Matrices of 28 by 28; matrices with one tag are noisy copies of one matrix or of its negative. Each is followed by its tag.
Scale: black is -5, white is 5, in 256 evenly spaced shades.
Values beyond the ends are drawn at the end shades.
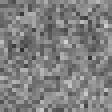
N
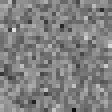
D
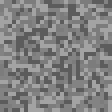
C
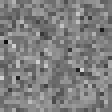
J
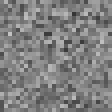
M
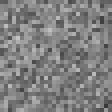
N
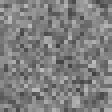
C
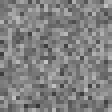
M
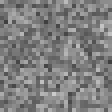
N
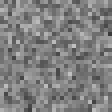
D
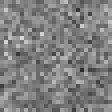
J
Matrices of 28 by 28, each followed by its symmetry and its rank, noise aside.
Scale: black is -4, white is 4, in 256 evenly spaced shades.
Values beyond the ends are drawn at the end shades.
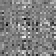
antisymmetric, rank four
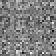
antisymmetric, rank four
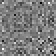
symmetric, rank four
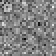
symmetric, rank five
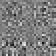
no symmetry, rank four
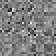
symmetric, rank four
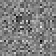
symmetric, rank four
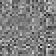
no symmetry, rank three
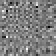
antisymmetric, rank four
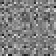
no symmetry, rank three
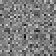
no symmetry, rank five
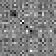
symmetric, rank three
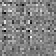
no symmetry, rank three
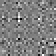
antisymmetric, rank four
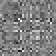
symmetric, rank three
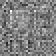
no symmetry, rank four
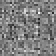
antisymmetric, rank four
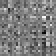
no symmetry, rank three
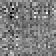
no symmetry, rank five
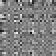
no symmetry, rank three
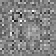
symmetric, rank five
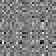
no symmetry, rank four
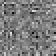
symmetric, rank five
